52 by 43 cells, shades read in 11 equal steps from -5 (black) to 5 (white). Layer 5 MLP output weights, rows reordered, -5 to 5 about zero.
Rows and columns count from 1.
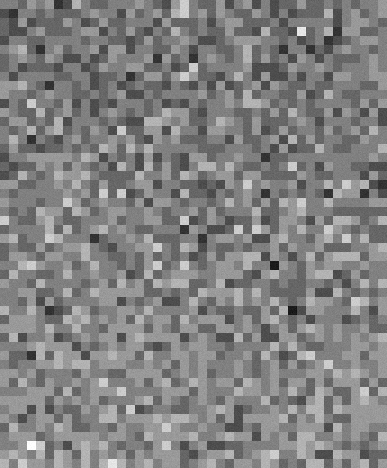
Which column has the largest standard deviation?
21
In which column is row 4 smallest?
38
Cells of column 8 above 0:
22
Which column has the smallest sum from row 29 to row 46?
34
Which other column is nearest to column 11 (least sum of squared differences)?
23
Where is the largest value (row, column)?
50, 4
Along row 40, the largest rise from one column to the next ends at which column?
5
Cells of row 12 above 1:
3
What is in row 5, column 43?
0
